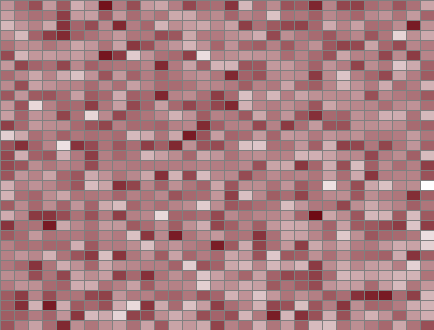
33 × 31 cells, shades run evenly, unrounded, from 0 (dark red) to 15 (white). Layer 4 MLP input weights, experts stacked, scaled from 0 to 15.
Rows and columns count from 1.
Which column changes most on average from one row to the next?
31
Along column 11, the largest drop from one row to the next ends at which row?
15
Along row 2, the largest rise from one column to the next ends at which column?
6
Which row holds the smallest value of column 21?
13
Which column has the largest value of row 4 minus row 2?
29
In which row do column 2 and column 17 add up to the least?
11
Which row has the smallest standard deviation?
9
